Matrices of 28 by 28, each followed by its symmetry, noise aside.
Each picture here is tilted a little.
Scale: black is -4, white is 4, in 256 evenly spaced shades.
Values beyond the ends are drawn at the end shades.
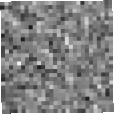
antisymmetric.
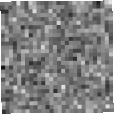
no symmetry.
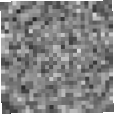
symmetric across the other diagonal.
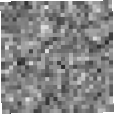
symmetric.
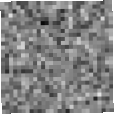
antisymmetric.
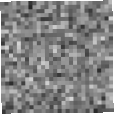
antisymmetric.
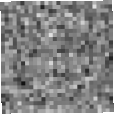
antisymmetric.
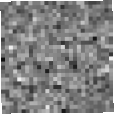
no symmetry.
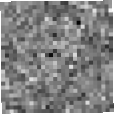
symmetric.
